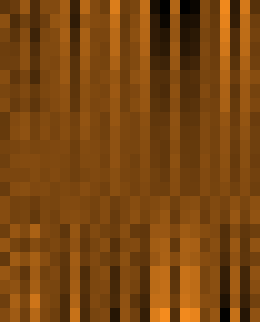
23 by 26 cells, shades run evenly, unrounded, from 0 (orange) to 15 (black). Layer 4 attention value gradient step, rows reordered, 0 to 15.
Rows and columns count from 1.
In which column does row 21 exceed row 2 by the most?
23
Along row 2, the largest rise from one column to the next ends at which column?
24
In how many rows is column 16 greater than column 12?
14
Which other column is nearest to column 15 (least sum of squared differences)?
25
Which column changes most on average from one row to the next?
1
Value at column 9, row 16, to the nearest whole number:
7
